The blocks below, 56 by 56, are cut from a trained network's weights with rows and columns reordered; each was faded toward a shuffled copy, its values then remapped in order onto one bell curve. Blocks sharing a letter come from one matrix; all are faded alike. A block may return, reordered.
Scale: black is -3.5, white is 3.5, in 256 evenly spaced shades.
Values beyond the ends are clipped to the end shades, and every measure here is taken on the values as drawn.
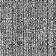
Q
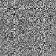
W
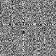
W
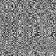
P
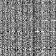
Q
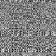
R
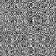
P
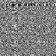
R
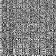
Q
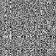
W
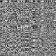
P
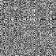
W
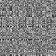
R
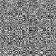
P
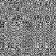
R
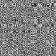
P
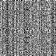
Q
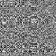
P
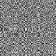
P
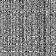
Q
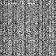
Q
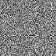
W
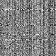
Q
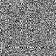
W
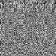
P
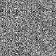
W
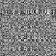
R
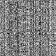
Q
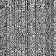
Q
